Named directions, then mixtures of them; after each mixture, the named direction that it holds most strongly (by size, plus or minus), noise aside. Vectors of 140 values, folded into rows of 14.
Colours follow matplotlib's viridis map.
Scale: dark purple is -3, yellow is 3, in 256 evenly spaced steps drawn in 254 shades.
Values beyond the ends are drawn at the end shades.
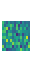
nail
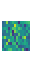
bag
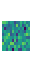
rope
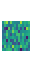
nail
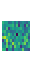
nail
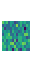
rope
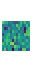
rope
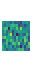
nail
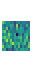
nail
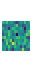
rope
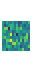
nail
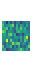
nail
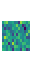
rope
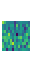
rope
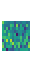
nail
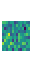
rope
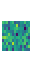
rope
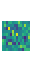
bag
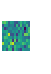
rope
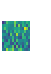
rope
